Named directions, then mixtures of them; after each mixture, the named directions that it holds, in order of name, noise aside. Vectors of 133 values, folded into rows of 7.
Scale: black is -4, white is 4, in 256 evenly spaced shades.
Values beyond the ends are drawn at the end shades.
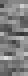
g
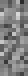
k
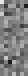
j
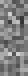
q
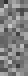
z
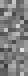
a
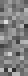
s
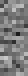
g, k, z.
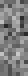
g, k, q.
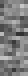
g.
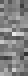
g, k.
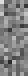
j.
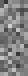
z.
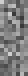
a, j, q.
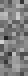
k, q.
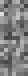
j, k.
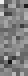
j.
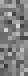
a, q.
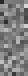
j, s.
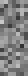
z.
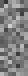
z.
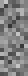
z.
